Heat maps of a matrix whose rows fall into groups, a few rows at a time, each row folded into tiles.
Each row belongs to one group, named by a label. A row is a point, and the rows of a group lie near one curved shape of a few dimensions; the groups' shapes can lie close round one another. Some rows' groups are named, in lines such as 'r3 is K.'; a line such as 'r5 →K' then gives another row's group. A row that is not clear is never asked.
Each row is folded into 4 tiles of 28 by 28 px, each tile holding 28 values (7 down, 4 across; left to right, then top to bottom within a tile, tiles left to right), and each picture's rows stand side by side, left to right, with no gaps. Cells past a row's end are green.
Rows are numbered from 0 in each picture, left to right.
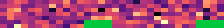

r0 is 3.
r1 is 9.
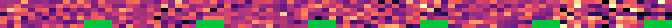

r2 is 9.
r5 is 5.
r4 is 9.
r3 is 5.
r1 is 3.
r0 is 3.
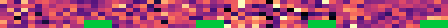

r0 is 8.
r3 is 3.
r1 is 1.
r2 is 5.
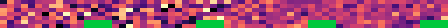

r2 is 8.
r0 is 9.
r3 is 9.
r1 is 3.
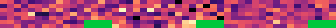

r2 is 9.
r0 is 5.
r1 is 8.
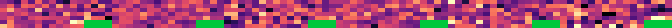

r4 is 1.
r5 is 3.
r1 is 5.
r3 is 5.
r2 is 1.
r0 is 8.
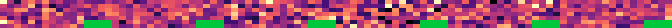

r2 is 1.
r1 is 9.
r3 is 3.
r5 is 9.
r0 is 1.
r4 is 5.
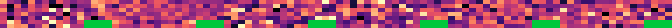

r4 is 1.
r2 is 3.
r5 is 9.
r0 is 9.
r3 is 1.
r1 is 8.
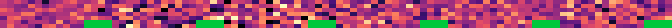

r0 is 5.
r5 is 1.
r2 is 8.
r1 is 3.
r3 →1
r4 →8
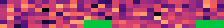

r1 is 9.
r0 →8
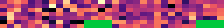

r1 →9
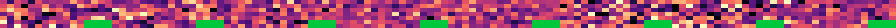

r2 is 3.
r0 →3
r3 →9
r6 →5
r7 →1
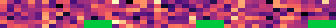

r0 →9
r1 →1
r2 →5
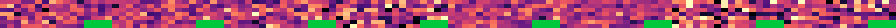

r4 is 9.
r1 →5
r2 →5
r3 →3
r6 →5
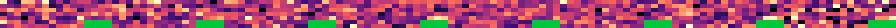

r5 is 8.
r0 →1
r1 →1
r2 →8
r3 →3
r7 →3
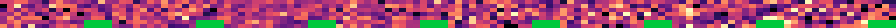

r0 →5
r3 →5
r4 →9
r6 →3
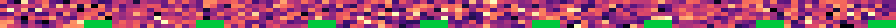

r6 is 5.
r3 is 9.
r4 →1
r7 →9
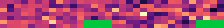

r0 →9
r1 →5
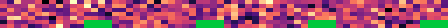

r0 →5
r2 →1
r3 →3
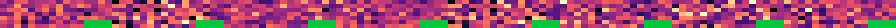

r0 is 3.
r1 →8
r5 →8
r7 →8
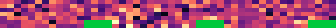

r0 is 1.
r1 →3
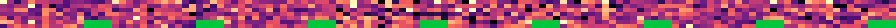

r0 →1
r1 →8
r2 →3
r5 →1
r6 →3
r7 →1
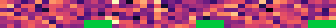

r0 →1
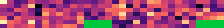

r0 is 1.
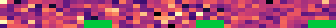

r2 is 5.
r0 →1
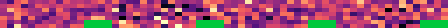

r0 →3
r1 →9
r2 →3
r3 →3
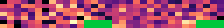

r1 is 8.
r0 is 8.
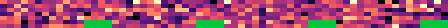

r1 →1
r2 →8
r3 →5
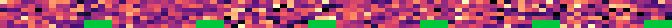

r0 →8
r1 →3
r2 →3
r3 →5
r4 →5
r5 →5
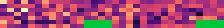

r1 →3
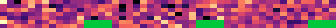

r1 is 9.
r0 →1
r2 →3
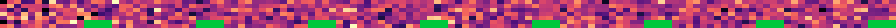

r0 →8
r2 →3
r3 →3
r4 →3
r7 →8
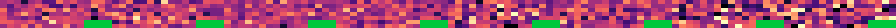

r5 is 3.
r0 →9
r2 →9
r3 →8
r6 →9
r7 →3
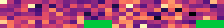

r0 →1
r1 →5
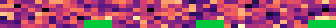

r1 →8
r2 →3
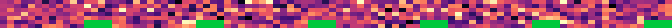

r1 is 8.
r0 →5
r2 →1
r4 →1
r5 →1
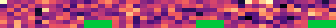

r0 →8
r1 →3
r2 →1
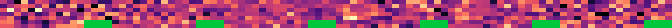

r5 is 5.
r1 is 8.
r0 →8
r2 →8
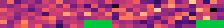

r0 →9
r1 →5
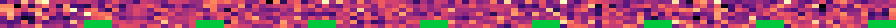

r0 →1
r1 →9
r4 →9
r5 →1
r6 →1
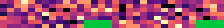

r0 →3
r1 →9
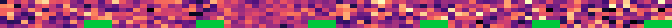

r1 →8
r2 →9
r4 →5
